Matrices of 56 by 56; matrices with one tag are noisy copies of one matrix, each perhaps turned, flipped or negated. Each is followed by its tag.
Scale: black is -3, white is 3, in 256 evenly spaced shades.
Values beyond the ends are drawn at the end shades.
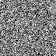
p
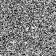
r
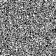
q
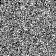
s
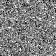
p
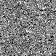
s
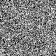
q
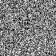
r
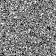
s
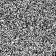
s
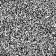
q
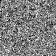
p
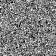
p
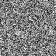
p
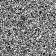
p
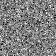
p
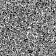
r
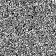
s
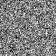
p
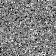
p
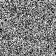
q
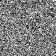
r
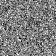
p
